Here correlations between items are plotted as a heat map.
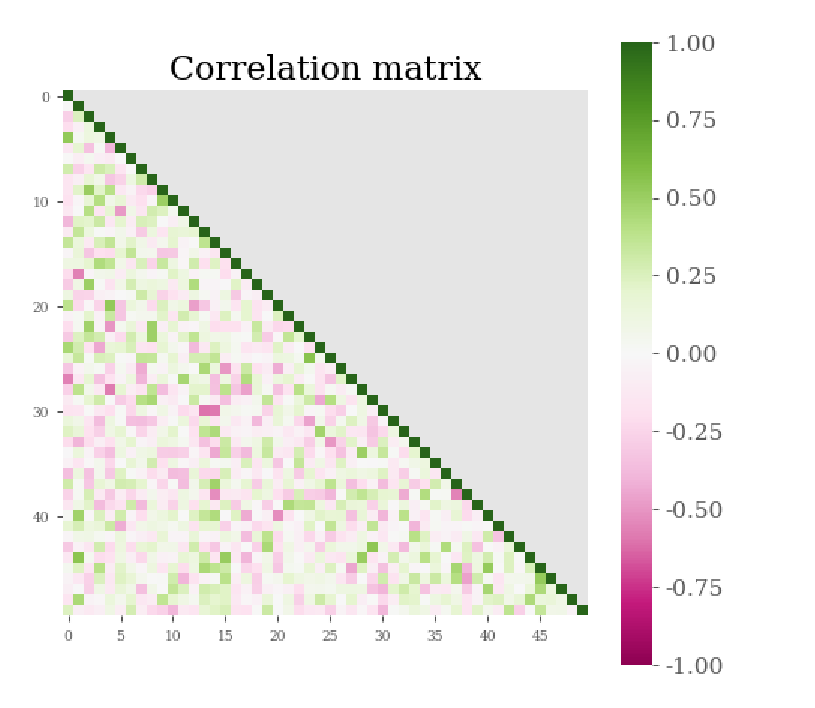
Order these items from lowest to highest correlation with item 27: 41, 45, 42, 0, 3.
0, 45, 3, 41, 42
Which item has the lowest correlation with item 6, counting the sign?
31
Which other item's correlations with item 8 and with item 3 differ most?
16
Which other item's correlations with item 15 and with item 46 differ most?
10
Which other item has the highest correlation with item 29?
43
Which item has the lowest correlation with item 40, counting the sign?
20
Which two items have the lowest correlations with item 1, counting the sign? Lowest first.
17, 33
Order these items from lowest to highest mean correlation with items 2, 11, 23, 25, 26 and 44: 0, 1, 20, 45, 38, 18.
0, 20, 38, 45, 18, 1
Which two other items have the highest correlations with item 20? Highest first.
4, 0
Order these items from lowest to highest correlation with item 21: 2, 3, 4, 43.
3, 43, 2, 4
